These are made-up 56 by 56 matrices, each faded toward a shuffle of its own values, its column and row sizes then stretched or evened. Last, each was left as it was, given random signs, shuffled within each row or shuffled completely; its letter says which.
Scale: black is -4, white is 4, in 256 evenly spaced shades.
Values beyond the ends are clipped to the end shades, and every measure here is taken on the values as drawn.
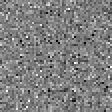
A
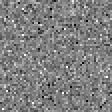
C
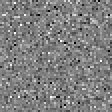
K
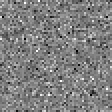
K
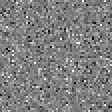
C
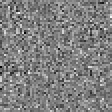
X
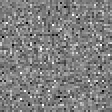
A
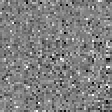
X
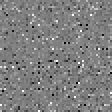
A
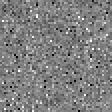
C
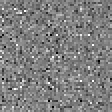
A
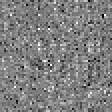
X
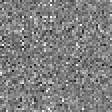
X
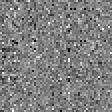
A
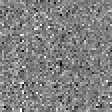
A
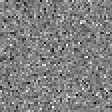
K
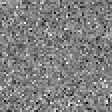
K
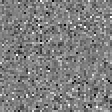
A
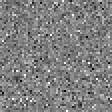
K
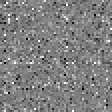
A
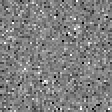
C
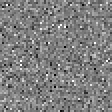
K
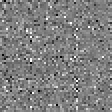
X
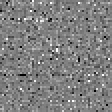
A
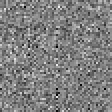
A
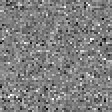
K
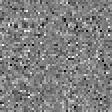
X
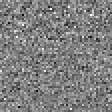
K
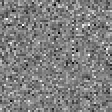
A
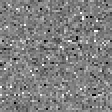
K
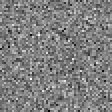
C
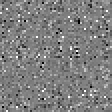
A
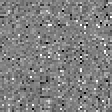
X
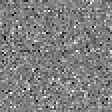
K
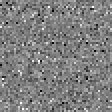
K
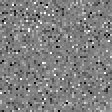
K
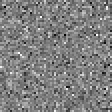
X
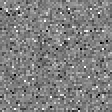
K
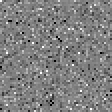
C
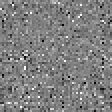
X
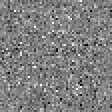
A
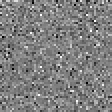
X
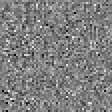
X
